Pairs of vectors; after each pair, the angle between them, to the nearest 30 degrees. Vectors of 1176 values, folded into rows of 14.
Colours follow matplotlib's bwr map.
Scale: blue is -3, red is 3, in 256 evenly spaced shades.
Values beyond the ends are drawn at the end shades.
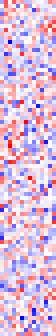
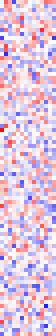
60 degrees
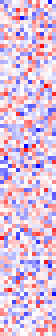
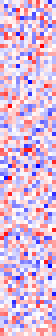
30 degrees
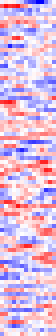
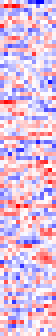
30 degrees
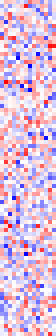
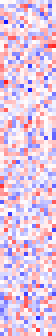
30 degrees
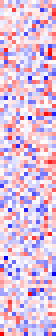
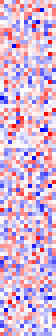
60 degrees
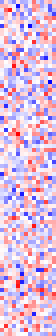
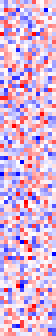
60 degrees
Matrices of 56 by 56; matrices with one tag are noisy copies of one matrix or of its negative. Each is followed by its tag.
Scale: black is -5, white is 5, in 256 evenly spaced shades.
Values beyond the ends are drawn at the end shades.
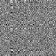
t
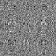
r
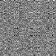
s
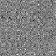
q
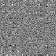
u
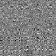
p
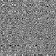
u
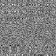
u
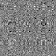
r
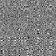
p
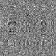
r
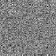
u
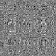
r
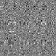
r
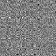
q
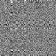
t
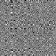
t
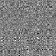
p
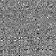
p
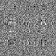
r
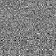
p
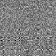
p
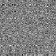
u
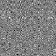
q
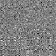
p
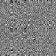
t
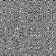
s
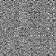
s
